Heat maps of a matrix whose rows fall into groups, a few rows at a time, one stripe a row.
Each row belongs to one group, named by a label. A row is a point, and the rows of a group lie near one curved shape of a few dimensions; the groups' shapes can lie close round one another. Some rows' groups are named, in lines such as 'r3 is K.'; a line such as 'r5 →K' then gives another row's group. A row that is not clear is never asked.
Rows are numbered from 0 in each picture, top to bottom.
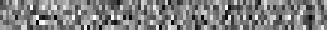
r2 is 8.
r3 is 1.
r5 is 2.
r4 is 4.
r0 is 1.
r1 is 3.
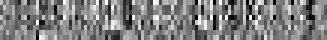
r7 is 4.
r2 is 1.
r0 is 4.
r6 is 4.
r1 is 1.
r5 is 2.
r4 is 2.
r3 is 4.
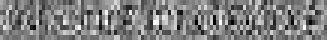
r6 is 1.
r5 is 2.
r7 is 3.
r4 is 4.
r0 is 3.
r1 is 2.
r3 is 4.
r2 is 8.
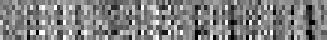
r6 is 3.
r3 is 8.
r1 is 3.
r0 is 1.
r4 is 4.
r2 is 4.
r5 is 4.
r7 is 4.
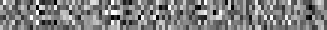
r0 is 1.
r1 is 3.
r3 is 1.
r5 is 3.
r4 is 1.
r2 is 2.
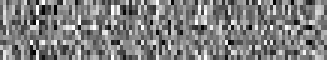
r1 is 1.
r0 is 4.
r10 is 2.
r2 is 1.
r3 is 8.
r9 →3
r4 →2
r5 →1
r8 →3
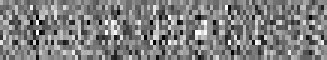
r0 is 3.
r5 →2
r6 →2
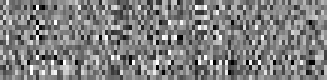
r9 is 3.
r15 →4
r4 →3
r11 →1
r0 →4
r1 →2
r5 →2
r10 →3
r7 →4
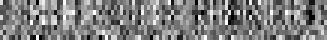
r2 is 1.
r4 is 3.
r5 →1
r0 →4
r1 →3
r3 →4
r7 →2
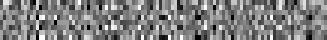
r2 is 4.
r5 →2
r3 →3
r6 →4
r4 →1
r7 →3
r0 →2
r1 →2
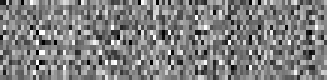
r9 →3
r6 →3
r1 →3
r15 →3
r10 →4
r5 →1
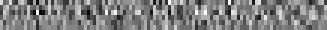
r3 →1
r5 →4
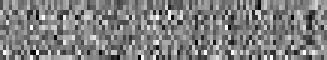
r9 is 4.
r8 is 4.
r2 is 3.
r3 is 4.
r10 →2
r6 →3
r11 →1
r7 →1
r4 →4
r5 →3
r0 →1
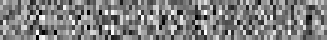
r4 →8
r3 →3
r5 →2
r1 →4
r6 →1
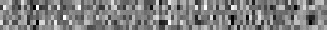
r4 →3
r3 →4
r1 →2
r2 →3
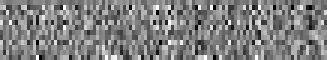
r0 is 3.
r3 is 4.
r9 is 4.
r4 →3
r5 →4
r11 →2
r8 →3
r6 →1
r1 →4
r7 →1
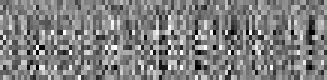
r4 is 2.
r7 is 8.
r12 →2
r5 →2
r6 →4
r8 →3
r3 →3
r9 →2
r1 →4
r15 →8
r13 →3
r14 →3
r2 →8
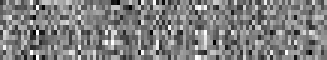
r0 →1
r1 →2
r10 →1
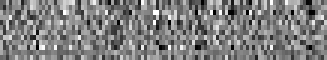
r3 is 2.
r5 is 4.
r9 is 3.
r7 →2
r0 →1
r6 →4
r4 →8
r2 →4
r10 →3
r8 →4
